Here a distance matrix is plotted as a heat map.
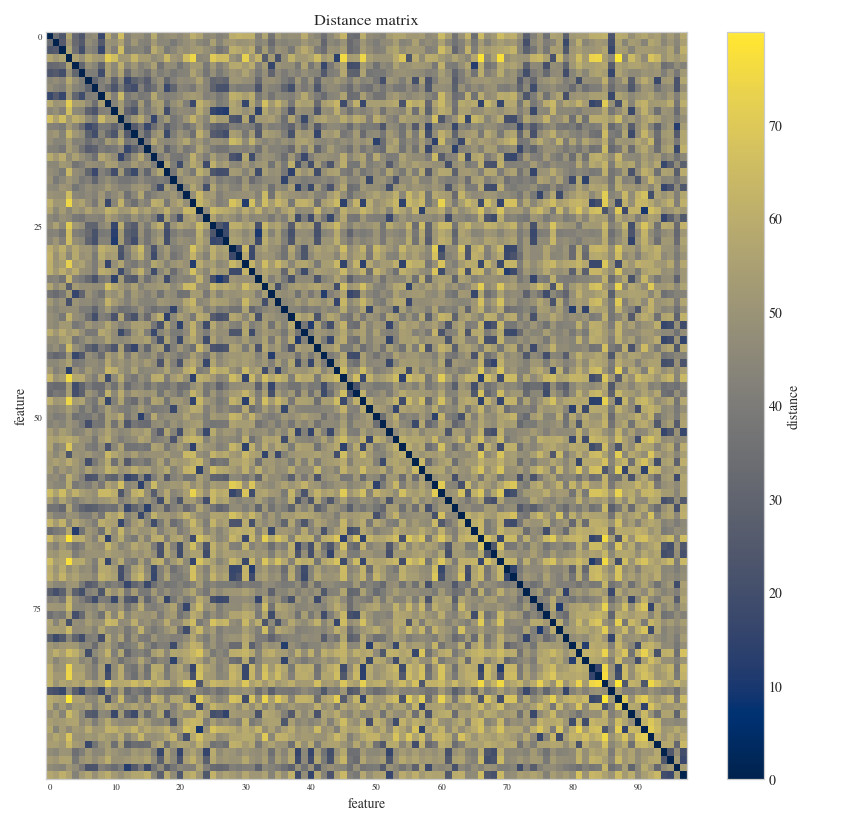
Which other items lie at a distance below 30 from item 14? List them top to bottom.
50, 59, 63
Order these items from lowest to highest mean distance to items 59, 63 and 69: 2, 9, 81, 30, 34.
30, 9, 2, 34, 81
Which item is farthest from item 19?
92
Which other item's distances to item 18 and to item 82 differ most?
37
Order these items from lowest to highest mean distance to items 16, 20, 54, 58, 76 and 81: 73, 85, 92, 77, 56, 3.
56, 73, 92, 77, 3, 85
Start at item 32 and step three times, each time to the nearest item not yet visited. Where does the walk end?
27
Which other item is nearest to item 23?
91
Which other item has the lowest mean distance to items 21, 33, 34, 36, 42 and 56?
46
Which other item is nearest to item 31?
70
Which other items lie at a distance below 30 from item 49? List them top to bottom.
19, 36, 53, 80, 82, 90
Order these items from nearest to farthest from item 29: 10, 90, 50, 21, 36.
36, 90, 21, 10, 50
